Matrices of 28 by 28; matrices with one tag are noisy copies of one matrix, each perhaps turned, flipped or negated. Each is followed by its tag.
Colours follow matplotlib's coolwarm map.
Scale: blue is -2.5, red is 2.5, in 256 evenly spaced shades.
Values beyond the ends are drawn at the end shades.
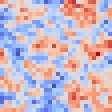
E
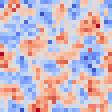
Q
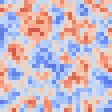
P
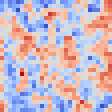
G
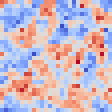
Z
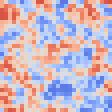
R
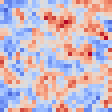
R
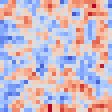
G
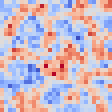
P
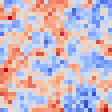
E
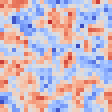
Q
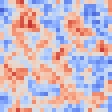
Z
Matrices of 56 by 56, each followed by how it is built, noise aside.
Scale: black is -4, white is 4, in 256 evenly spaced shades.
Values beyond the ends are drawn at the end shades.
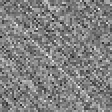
Toeplitz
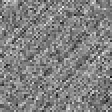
Hankel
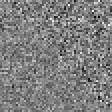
upper triangular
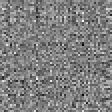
low rank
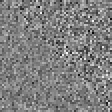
upper triangular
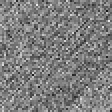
Hankel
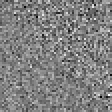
upper triangular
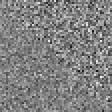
upper triangular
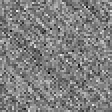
Toeplitz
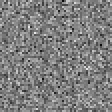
repeating rows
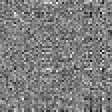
low rank
